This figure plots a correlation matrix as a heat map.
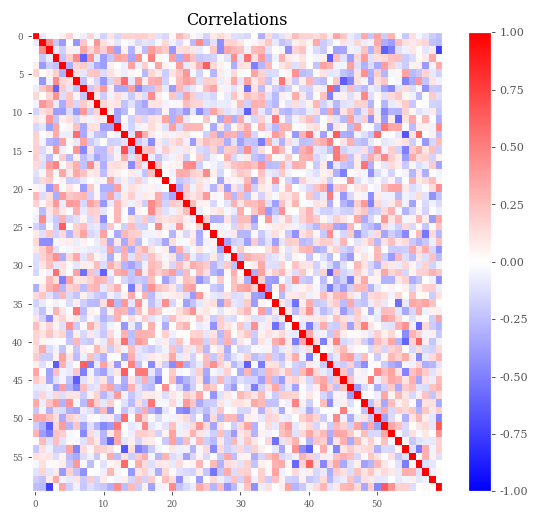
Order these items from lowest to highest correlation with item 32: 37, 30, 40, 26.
40, 37, 26, 30
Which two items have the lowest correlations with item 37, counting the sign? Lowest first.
2, 10
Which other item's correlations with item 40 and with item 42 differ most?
56
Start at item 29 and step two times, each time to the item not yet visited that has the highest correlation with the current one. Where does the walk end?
31
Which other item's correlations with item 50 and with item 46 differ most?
13
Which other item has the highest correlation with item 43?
7
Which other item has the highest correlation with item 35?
11
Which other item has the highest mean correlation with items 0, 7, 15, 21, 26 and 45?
43
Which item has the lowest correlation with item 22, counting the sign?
49
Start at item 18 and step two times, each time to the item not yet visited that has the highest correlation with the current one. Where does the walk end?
4
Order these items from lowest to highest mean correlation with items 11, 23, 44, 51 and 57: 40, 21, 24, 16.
21, 24, 16, 40
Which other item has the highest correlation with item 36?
6
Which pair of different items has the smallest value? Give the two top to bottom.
2, 59
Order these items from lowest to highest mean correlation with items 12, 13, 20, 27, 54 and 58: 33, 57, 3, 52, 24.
24, 57, 33, 52, 3
